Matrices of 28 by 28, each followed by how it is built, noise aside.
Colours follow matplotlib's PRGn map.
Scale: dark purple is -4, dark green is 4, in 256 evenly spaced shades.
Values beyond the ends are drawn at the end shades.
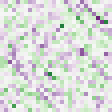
Toeplitz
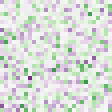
noise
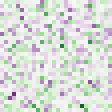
repeating columns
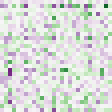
low rank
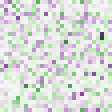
noise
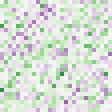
Hankel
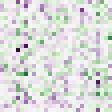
uneven columns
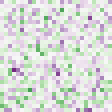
repeating columns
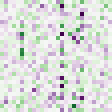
uneven columns
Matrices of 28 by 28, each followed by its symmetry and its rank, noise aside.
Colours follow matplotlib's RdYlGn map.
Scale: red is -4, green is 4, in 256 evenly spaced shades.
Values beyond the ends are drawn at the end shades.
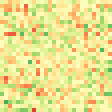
no symmetry, rank six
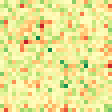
symmetric, rank seven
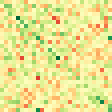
symmetric, rank seven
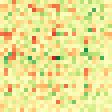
no symmetry, rank six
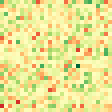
symmetric, rank six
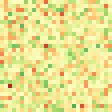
no symmetry, rank seven
